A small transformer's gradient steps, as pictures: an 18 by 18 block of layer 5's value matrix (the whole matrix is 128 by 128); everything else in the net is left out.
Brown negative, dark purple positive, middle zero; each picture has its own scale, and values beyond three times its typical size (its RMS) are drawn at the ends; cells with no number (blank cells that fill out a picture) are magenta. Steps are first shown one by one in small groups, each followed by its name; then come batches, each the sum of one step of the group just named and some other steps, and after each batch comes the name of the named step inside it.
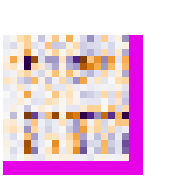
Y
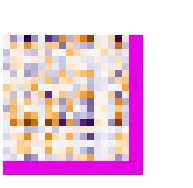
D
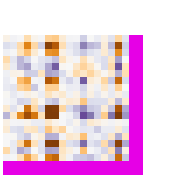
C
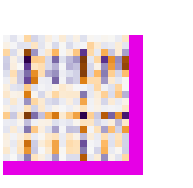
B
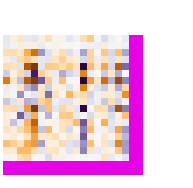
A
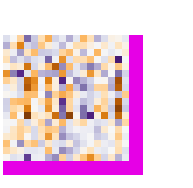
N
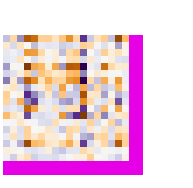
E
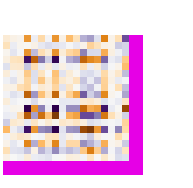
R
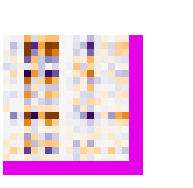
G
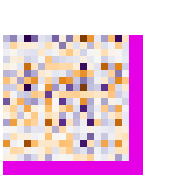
D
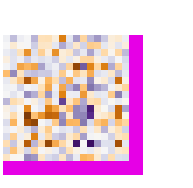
D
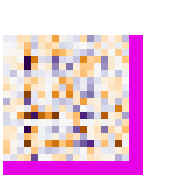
R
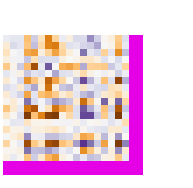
C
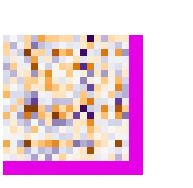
E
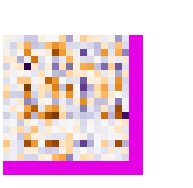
C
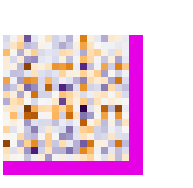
N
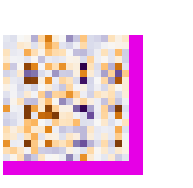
A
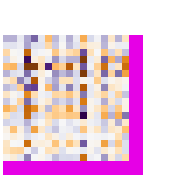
B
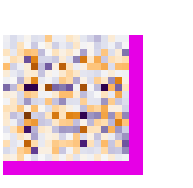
Y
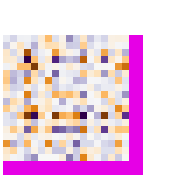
B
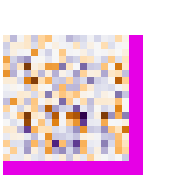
N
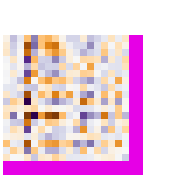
G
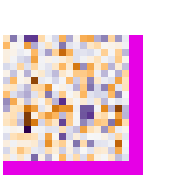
D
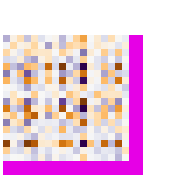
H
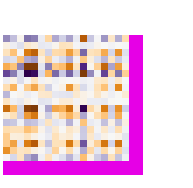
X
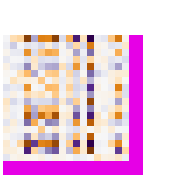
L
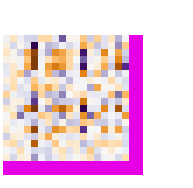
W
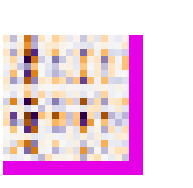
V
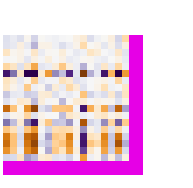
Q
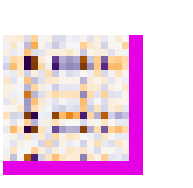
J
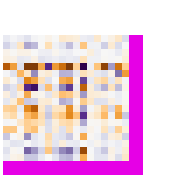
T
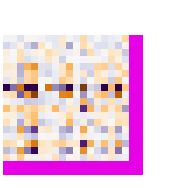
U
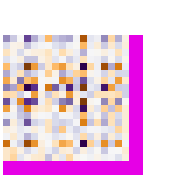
H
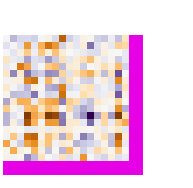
Q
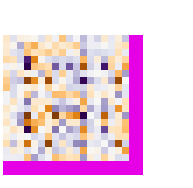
J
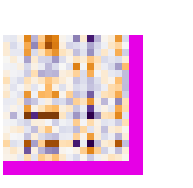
L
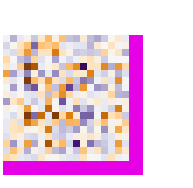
T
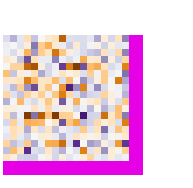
T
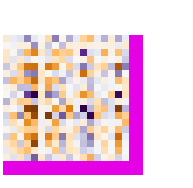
W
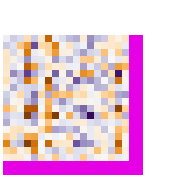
Q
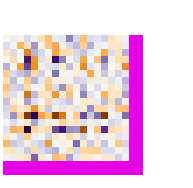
J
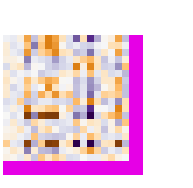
L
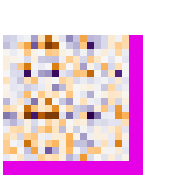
Q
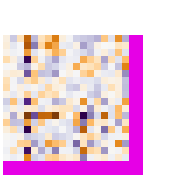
V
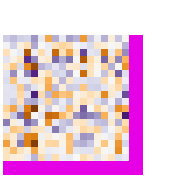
X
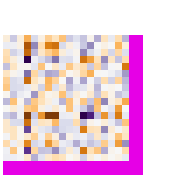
V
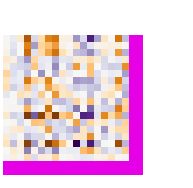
L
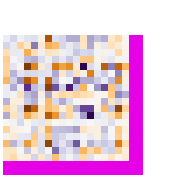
T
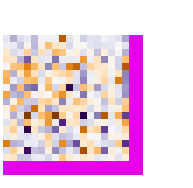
T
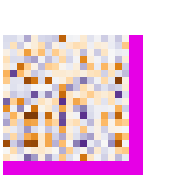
H
